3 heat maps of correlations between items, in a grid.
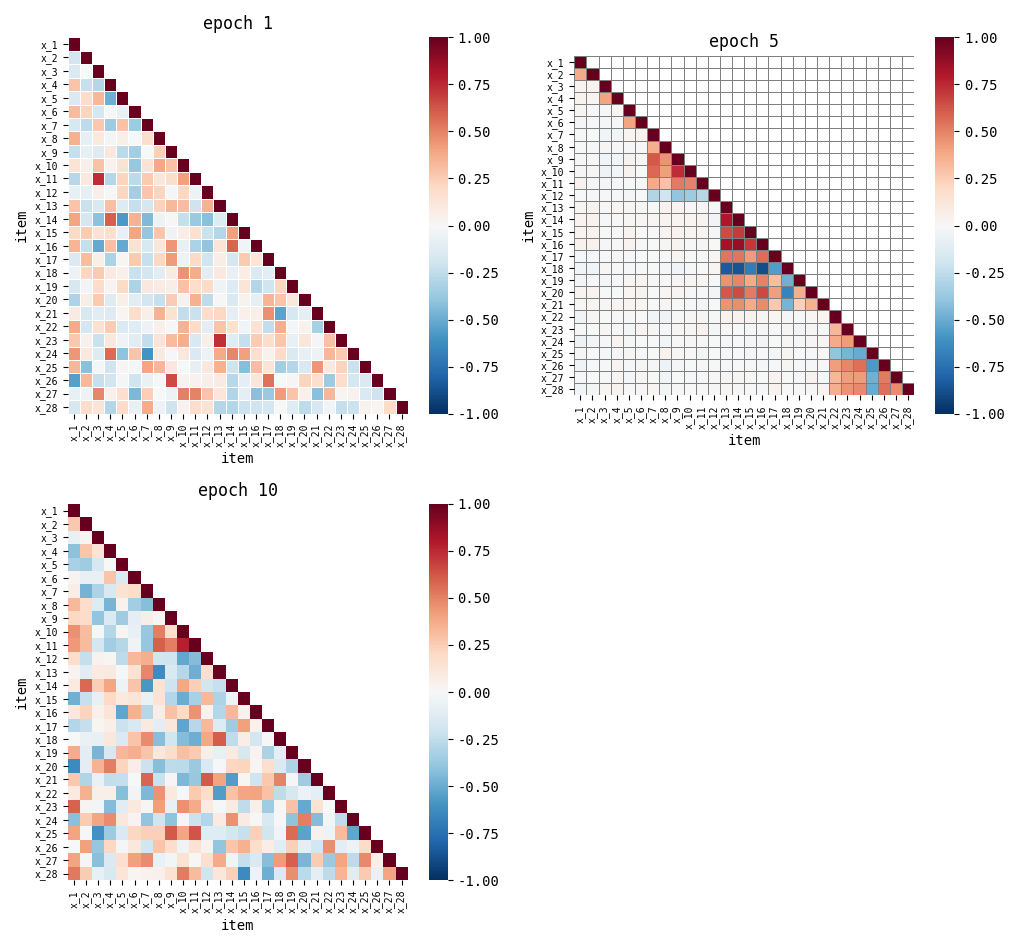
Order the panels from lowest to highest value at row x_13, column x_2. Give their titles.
epoch 1, epoch 10, epoch 5
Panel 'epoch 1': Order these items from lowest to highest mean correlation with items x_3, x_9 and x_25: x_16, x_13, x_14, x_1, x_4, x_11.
x_14, x_4, x_1, x_16, x_13, x_11
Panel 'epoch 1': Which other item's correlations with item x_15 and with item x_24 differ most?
x_13
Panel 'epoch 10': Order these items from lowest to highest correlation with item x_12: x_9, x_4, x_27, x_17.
x_9, x_4, x_27, x_17
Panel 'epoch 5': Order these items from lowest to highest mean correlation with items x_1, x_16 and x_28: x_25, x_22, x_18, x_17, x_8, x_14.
x_18, x_25, x_8, x_22, x_17, x_14
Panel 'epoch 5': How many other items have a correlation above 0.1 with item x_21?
7
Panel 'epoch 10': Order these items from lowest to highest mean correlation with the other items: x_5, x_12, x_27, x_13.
x_5, x_13, x_12, x_27
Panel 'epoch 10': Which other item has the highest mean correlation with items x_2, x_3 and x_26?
x_14
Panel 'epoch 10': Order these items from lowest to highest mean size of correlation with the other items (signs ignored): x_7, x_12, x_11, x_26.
x_26, x_12, x_7, x_11
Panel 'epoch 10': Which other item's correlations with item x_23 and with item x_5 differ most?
x_1
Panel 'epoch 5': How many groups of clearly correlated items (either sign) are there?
6
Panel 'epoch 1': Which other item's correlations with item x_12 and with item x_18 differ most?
x_21
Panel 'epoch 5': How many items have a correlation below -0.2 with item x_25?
6
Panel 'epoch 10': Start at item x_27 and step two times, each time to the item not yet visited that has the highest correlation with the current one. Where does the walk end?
x_25
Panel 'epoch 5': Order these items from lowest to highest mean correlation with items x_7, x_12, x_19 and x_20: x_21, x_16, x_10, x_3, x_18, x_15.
x_18, x_3, x_10, x_21, x_15, x_16
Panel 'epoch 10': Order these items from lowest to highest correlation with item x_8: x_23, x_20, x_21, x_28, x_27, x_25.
x_20, x_21, x_27, x_28, x_25, x_23
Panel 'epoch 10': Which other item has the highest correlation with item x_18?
x_13
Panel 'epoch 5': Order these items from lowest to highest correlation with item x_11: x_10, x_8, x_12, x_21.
x_12, x_21, x_8, x_10
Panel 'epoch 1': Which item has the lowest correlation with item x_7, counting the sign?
x_24
